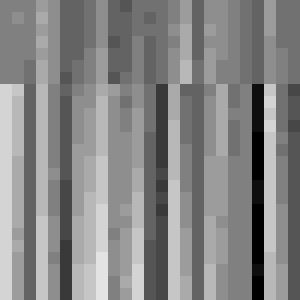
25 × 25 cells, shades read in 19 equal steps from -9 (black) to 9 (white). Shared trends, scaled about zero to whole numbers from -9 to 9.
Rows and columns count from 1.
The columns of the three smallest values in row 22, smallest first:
22, 6, 14
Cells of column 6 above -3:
7
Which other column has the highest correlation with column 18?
24
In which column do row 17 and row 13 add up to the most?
1
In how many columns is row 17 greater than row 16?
4
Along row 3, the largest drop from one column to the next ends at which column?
17
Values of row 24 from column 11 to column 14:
3 6 -3 -4
